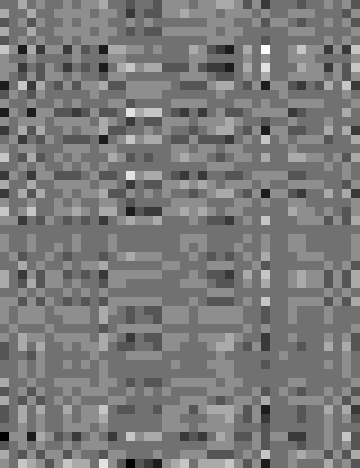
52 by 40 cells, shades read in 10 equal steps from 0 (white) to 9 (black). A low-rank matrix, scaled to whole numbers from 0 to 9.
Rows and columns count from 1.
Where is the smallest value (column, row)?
30, 6
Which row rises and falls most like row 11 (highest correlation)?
40
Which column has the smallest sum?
12
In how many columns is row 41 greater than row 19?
1
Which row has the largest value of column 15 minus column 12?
52
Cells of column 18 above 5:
13
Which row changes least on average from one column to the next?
26
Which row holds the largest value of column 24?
8
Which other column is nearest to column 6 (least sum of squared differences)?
2
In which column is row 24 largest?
15
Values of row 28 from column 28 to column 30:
5 5 4
